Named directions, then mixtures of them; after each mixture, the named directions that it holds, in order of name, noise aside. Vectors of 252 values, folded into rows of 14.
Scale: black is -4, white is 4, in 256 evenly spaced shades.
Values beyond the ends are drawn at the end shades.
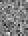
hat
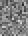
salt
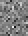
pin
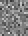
hat, pin, salt.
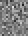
hat, pin, salt.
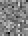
hat.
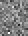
hat, pin, salt.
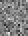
hat.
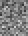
pin, salt.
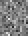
hat, pin, salt.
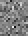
pin.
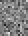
hat.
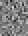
pin, salt.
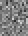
pin, salt.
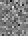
hat, pin, salt.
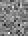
hat, pin.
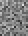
hat, pin, salt.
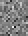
pin.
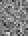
hat.
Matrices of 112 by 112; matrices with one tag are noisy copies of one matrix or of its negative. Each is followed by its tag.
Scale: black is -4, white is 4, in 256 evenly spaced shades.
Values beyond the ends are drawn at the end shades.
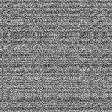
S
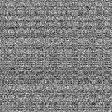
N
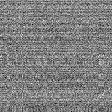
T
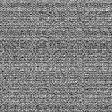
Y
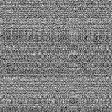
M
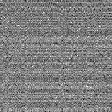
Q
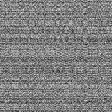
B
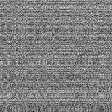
T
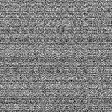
B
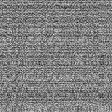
T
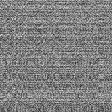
T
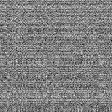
T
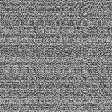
B
